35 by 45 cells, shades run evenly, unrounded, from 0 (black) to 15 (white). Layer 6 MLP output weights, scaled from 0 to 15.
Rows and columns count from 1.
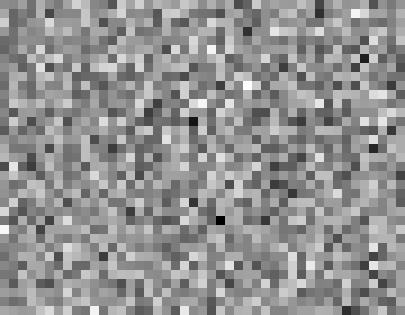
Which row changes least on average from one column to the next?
27
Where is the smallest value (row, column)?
25, 25
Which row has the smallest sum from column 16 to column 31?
14
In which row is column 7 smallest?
29
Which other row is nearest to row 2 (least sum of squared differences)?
16
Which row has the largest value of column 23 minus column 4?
18
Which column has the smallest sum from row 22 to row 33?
41
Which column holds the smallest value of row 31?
42
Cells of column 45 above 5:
33
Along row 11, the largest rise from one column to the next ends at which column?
21
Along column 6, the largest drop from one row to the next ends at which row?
8
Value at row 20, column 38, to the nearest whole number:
6
